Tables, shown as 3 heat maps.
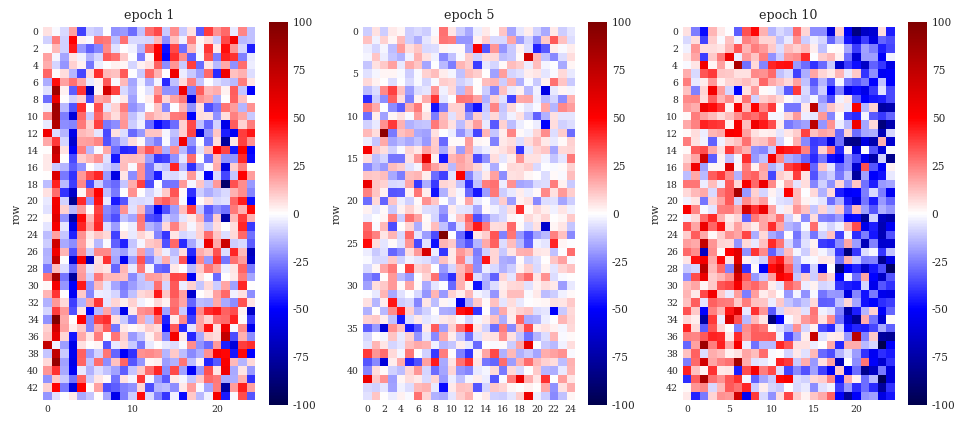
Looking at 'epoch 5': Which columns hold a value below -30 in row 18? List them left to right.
6, 8, 12
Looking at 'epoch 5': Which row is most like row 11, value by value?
7
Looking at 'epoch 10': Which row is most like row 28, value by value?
4
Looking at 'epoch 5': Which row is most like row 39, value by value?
35
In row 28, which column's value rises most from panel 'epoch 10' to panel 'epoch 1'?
18
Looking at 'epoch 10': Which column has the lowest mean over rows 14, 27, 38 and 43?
23
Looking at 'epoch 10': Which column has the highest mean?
6
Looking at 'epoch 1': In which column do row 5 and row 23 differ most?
4
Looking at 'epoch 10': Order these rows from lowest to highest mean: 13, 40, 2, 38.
13, 40, 38, 2
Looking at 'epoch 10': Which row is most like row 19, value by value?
30
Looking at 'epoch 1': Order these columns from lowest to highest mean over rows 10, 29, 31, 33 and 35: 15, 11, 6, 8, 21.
8, 11, 6, 21, 15
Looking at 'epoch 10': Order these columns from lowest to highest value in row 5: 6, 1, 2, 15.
1, 6, 15, 2
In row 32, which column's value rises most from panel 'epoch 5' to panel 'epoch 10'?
11
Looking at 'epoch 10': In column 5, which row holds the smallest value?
28
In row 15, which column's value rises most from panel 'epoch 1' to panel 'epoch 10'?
2
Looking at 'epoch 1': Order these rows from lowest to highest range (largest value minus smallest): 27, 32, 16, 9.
32, 16, 9, 27
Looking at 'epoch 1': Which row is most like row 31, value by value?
40
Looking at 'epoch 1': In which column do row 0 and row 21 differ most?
13
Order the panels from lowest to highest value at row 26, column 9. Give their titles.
epoch 5, epoch 1, epoch 10
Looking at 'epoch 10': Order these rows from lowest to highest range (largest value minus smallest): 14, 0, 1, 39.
1, 14, 0, 39
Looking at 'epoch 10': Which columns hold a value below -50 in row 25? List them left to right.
21, 23, 24
